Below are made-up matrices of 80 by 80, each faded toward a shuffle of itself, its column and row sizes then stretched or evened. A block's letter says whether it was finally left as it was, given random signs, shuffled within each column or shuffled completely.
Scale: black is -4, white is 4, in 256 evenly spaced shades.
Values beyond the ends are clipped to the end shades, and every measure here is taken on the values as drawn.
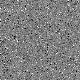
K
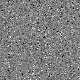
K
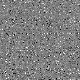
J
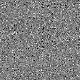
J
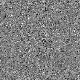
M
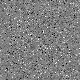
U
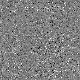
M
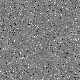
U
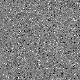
J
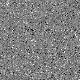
M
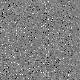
K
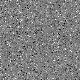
K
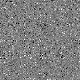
J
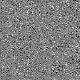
M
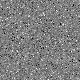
U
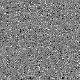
J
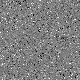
U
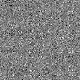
J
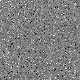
K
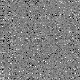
J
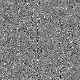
K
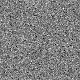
U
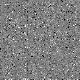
M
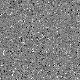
M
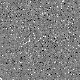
M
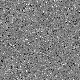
U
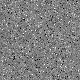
U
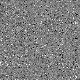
M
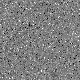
U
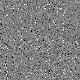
M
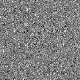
J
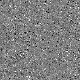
K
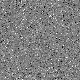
U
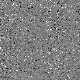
M
